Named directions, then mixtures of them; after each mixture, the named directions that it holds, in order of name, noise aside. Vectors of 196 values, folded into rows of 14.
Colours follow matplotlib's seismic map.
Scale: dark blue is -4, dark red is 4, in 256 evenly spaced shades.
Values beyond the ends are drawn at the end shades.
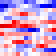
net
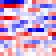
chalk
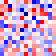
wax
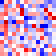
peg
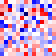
wax.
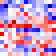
net, peg.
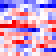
net.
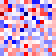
wax.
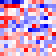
chalk, peg.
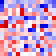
net, peg.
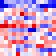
net, peg.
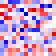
chalk, wax.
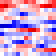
net.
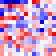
chalk, wax.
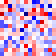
wax.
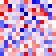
wax.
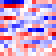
chalk.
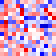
peg.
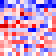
net, peg.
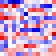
chalk, wax.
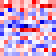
net, wax.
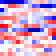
chalk, net.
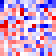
net, peg.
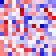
peg.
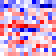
net, wax.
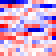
chalk, net.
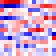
chalk.
